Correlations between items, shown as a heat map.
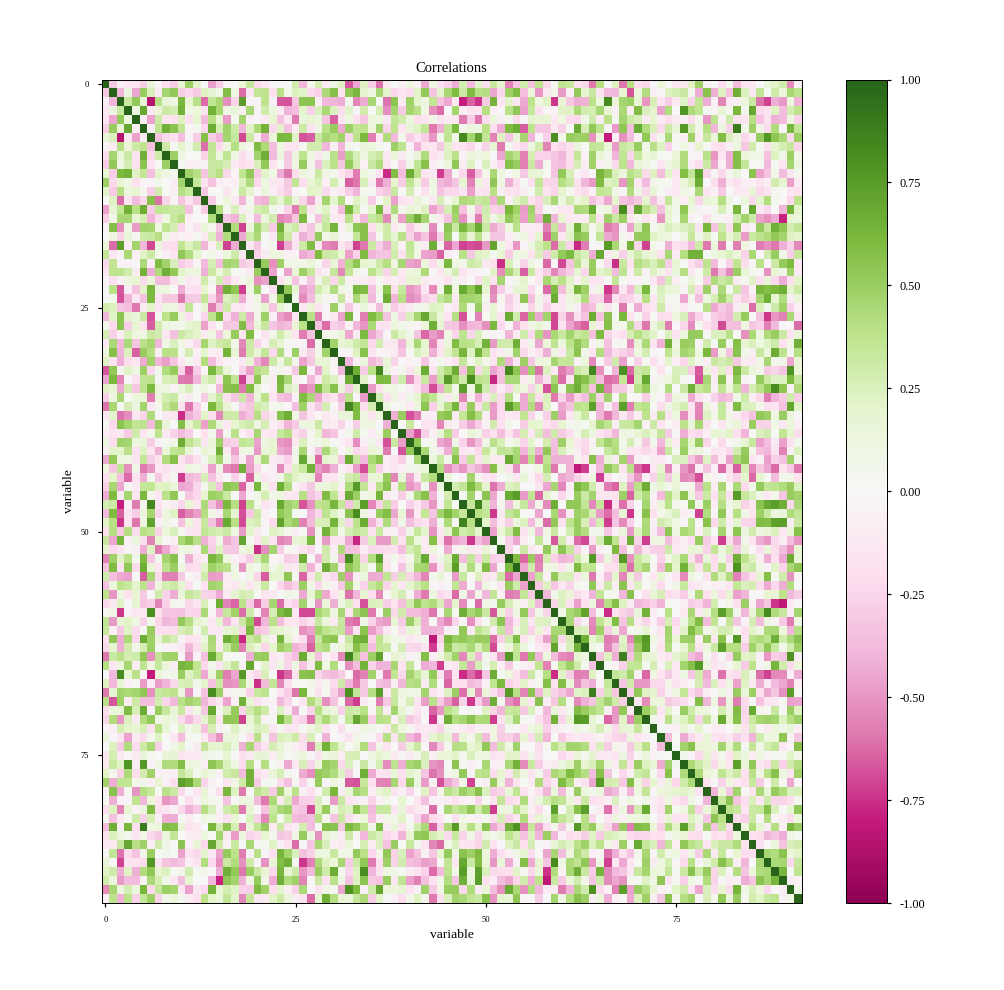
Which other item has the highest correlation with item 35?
26
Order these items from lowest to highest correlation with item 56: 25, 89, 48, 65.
89, 25, 65, 48
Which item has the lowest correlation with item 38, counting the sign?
44
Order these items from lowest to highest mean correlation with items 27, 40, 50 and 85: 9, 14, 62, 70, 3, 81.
81, 62, 9, 70, 14, 3
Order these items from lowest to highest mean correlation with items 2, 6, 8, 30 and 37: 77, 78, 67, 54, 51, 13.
67, 51, 78, 13, 77, 54
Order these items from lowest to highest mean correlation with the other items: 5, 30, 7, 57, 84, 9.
57, 84, 7, 9, 30, 5
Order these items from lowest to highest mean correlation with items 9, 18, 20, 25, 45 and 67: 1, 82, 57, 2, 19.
82, 19, 57, 2, 1
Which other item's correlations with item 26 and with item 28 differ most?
42
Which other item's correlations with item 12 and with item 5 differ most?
83
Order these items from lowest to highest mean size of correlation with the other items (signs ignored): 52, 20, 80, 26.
80, 52, 20, 26
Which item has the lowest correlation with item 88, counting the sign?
58
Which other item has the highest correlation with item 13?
6
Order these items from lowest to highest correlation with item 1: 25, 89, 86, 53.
89, 25, 86, 53
